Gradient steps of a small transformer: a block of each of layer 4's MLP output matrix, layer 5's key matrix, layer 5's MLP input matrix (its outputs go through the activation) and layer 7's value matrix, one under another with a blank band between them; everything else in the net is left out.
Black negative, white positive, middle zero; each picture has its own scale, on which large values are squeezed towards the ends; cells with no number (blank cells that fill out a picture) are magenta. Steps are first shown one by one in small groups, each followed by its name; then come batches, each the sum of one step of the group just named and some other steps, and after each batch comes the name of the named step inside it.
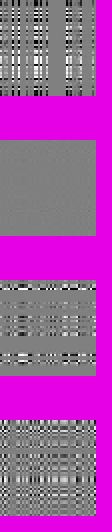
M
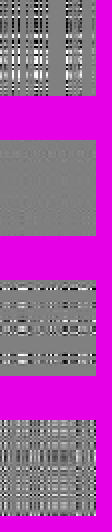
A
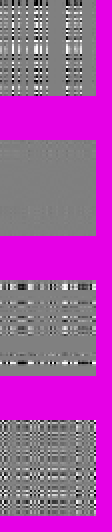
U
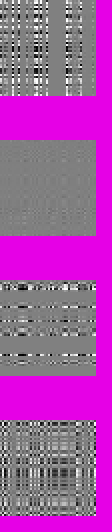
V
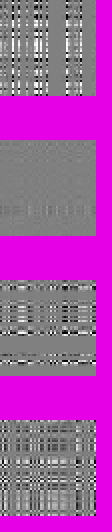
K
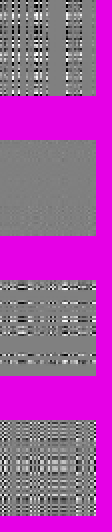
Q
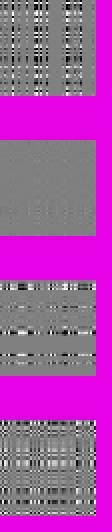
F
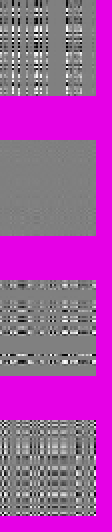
Q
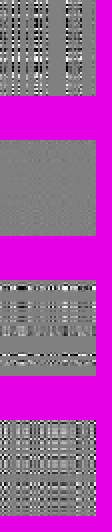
Q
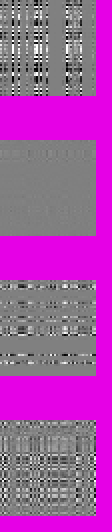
U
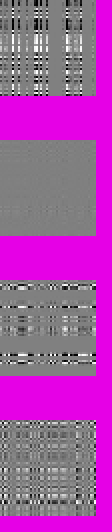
U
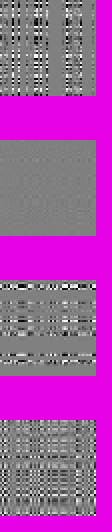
F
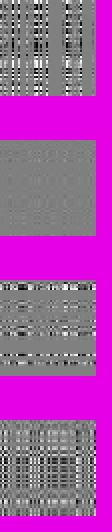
V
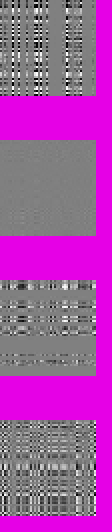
Q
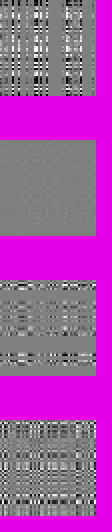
U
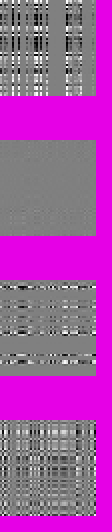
V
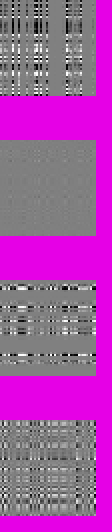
A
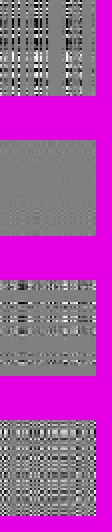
Q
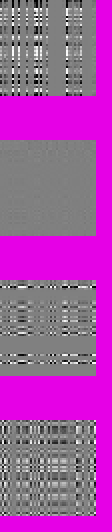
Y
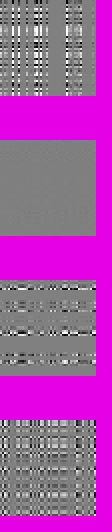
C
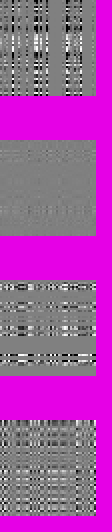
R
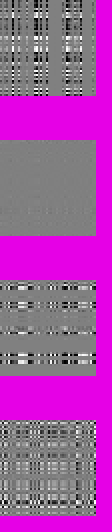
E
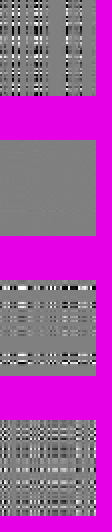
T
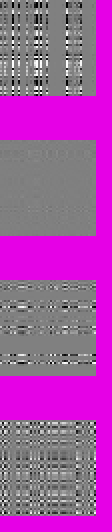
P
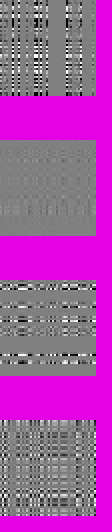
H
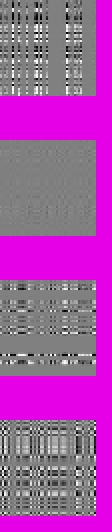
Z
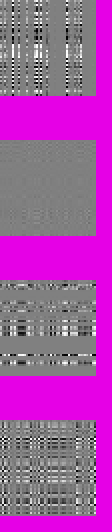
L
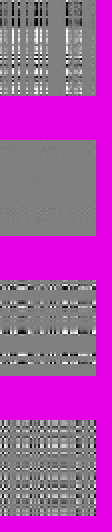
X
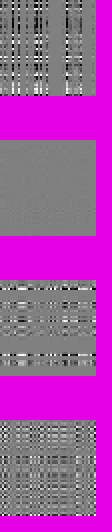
T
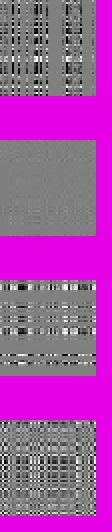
R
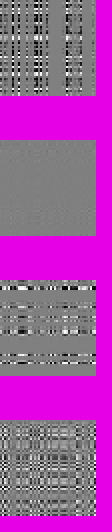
T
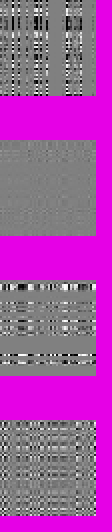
R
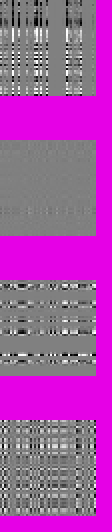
X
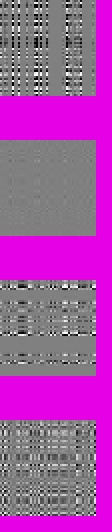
C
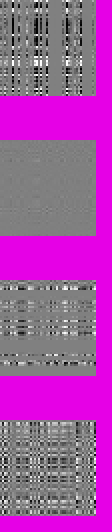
P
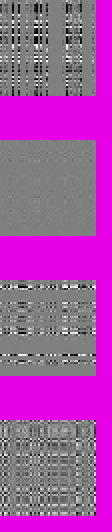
L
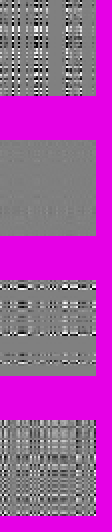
C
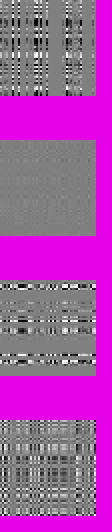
H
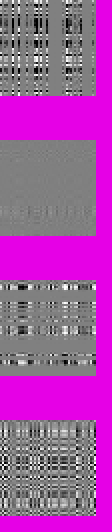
R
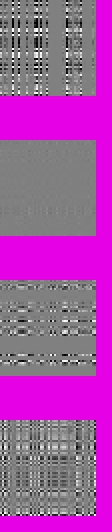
C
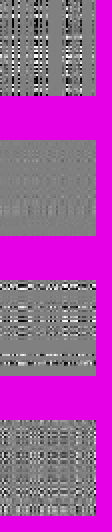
H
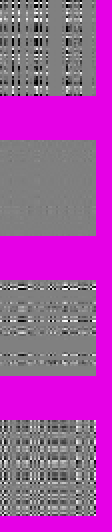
Y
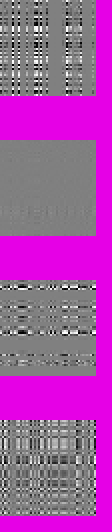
C
